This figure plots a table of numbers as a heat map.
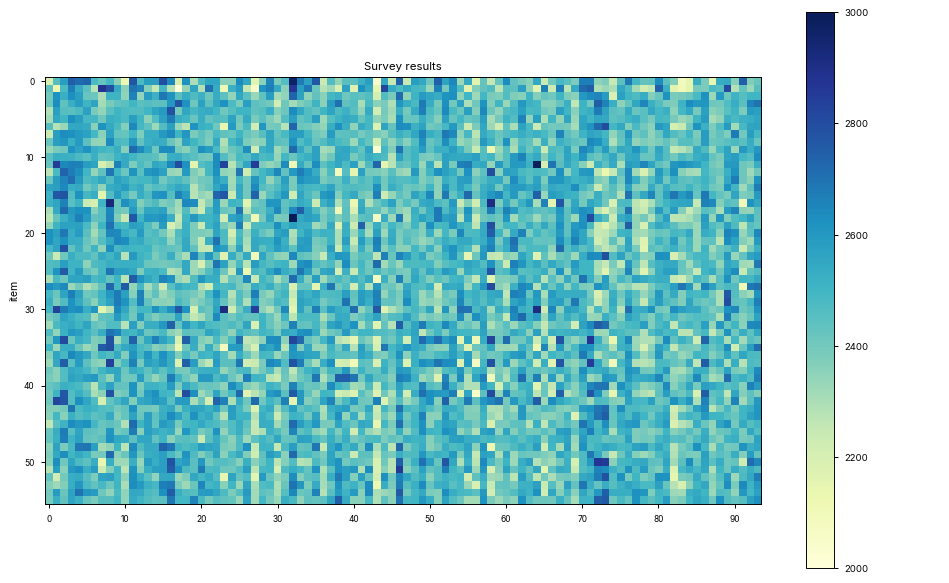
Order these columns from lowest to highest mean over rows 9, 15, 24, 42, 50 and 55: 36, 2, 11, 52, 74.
74, 36, 11, 2, 52
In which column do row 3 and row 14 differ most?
72
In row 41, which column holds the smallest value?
56
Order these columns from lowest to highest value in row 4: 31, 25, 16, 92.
31, 25, 92, 16
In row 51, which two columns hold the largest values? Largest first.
46, 16
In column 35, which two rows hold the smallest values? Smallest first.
27, 16
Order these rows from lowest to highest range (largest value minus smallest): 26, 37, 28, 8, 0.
8, 28, 26, 37, 0
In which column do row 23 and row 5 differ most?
64
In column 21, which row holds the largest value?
1
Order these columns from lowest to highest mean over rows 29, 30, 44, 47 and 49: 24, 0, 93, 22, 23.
24, 0, 23, 22, 93
